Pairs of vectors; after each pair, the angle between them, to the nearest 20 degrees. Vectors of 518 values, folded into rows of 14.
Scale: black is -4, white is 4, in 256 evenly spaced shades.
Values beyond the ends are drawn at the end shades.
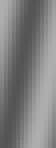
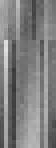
60 degrees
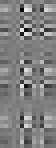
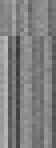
100 degrees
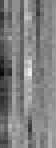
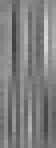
100 degrees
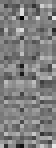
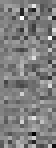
140 degrees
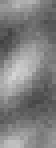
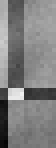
100 degrees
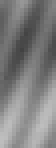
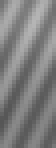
120 degrees
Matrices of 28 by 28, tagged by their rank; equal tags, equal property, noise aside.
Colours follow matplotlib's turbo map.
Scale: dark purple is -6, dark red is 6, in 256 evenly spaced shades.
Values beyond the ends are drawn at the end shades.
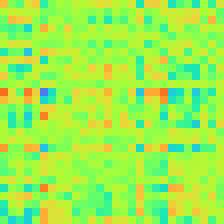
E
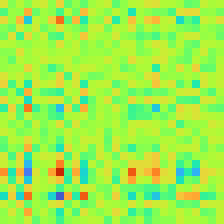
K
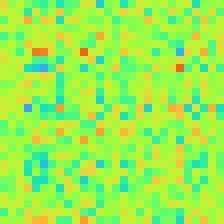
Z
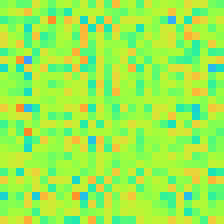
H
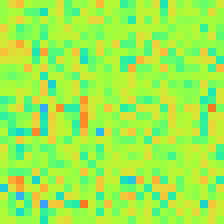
Z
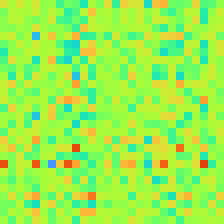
H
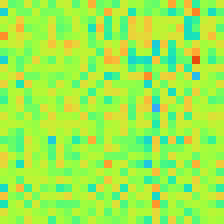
H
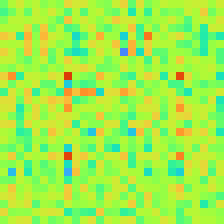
Z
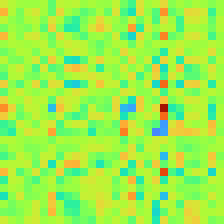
Z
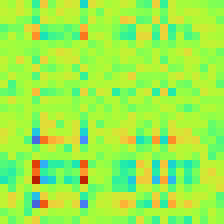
K
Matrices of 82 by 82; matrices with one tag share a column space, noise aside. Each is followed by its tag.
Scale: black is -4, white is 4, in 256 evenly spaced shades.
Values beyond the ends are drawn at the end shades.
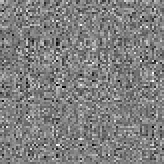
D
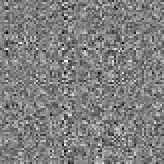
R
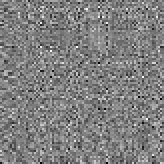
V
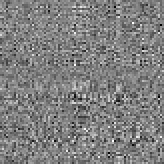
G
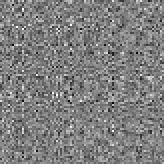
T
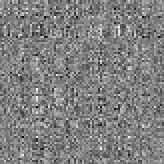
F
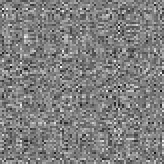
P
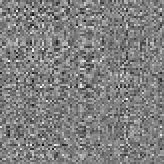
D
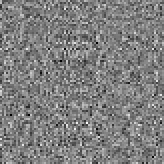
R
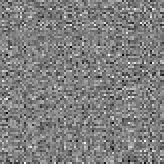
V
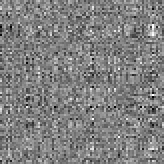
F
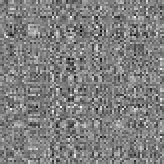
F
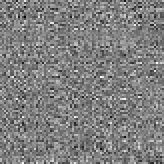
V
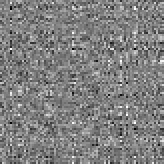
R
